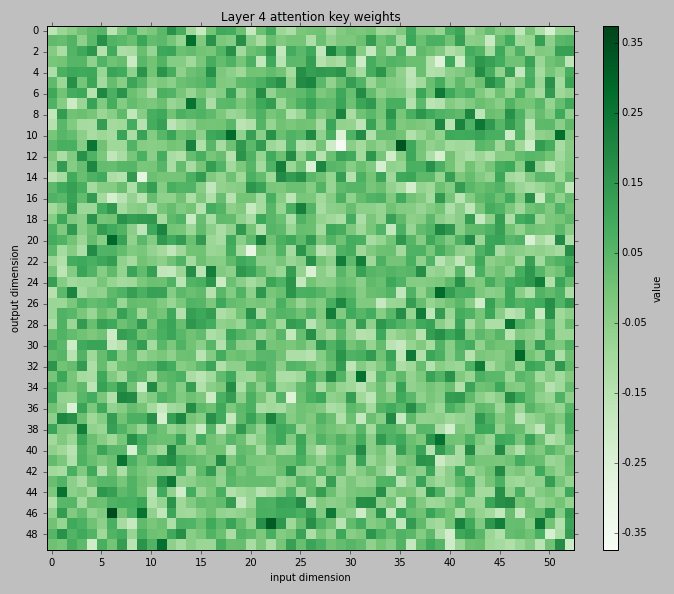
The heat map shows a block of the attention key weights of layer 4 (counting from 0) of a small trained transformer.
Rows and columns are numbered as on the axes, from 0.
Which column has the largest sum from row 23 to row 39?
8
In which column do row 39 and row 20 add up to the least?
50
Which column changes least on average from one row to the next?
30
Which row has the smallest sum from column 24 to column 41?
11
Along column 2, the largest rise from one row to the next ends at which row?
37
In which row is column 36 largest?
31
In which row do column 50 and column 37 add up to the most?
27
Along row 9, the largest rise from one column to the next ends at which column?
41
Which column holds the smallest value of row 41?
39
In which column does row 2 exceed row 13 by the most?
26
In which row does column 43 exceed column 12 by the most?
9
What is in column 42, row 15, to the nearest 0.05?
0.05
